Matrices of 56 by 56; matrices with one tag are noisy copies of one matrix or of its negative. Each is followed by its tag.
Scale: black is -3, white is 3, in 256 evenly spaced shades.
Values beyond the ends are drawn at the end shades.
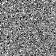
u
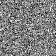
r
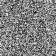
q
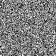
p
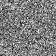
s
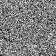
s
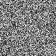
u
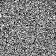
q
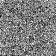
q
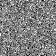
s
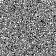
q
